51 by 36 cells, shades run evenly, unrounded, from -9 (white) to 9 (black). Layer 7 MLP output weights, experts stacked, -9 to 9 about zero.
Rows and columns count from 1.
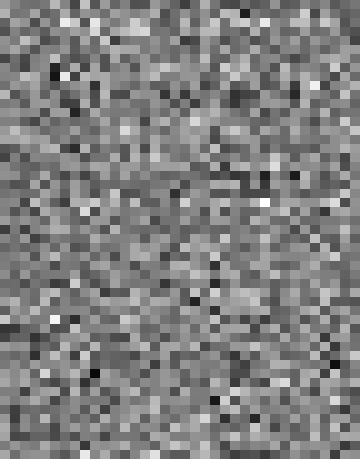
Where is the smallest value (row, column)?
23, 27
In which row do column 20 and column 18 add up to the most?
12
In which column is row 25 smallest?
26
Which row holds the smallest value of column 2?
15
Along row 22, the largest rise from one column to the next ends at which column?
13
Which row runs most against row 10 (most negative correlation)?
44
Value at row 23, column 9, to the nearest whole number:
-3
